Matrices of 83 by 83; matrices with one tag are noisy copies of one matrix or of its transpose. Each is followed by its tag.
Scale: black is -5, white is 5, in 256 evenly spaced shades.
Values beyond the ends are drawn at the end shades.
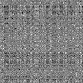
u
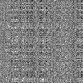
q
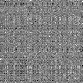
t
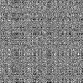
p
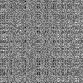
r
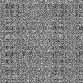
u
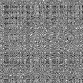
u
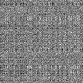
t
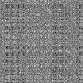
u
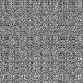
r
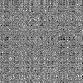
r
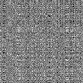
t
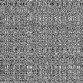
t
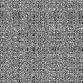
p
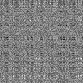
r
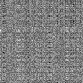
t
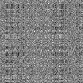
u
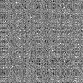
r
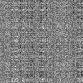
q
